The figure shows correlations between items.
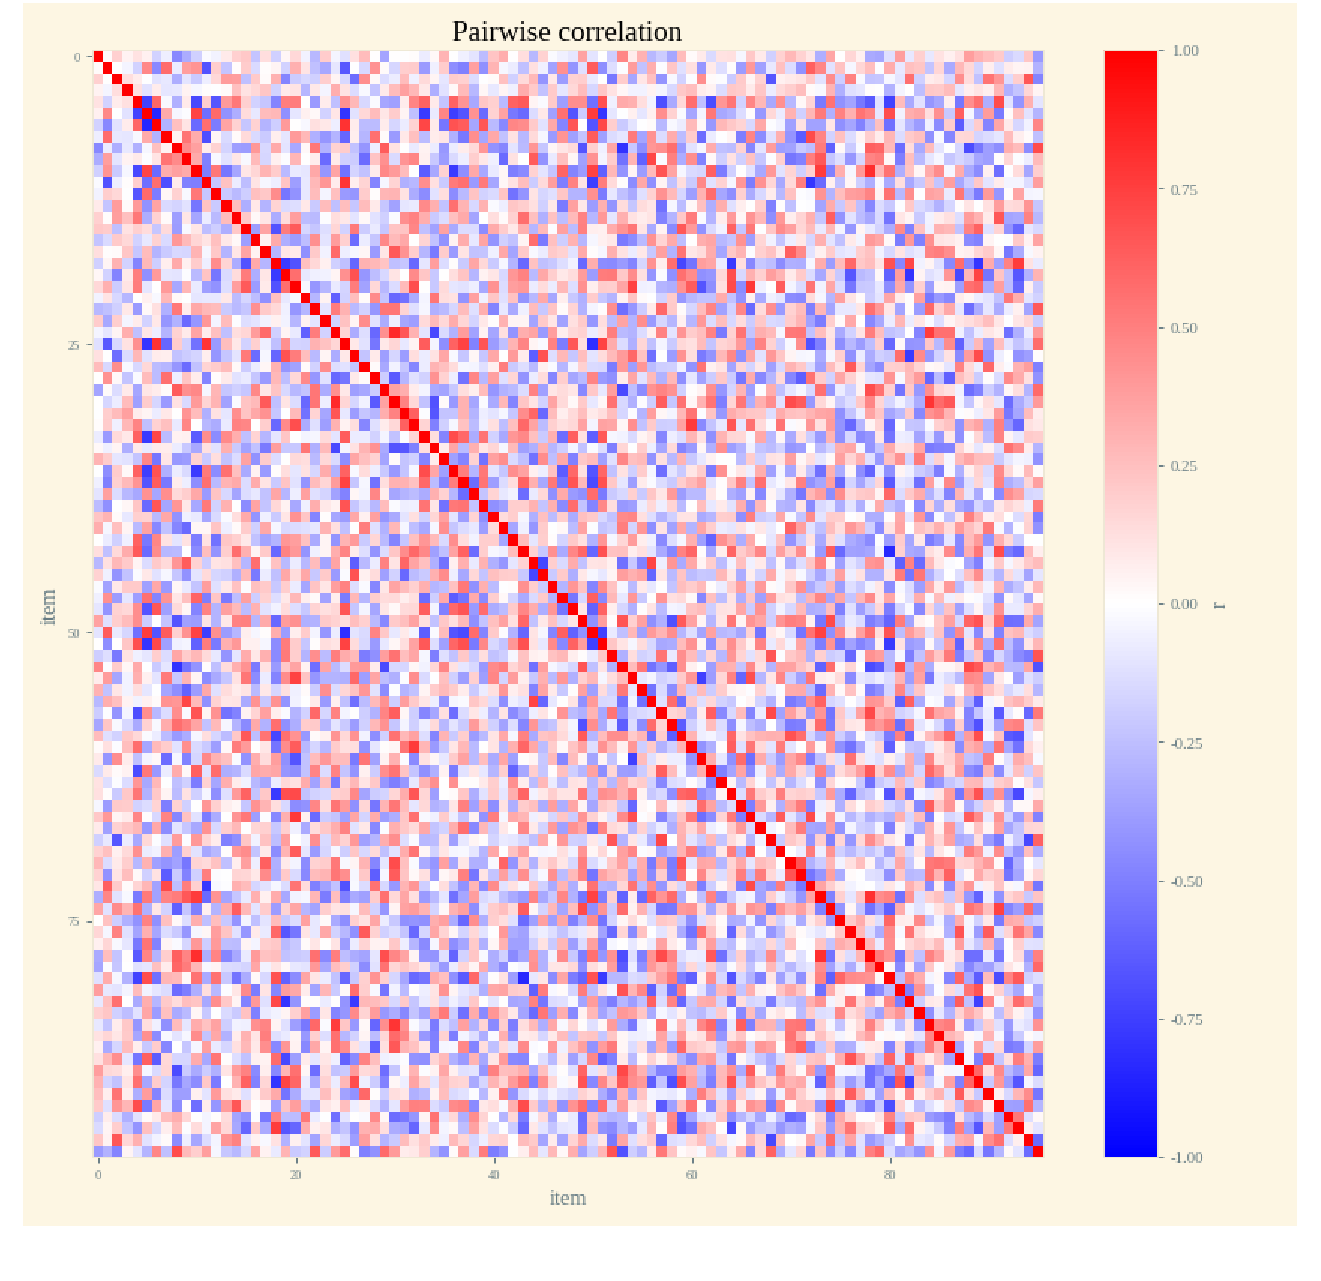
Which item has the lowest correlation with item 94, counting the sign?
68
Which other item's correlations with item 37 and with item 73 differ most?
50
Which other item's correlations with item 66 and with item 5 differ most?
4
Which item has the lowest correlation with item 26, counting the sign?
82
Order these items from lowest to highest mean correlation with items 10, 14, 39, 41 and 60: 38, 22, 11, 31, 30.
38, 11, 22, 30, 31
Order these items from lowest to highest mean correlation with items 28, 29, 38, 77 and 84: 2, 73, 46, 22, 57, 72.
46, 2, 72, 22, 57, 73
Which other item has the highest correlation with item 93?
18
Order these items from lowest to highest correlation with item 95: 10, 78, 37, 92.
92, 10, 37, 78
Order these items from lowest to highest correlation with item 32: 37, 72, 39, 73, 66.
39, 73, 37, 72, 66
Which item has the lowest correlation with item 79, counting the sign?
53
